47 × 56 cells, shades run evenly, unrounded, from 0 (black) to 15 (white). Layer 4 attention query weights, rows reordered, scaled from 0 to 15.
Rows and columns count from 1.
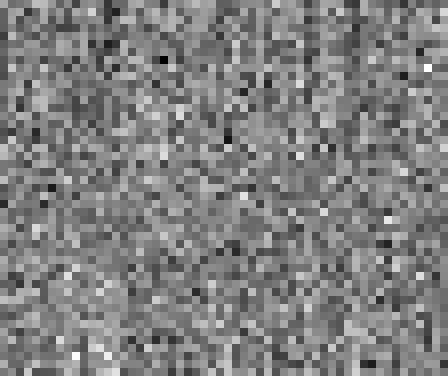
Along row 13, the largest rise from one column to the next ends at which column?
40
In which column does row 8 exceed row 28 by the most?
18
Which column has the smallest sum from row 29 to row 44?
54
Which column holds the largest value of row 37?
13
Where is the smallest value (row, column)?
8, 21
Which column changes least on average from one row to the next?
33
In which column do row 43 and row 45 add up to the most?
10
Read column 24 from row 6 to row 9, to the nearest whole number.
8 9 7 6
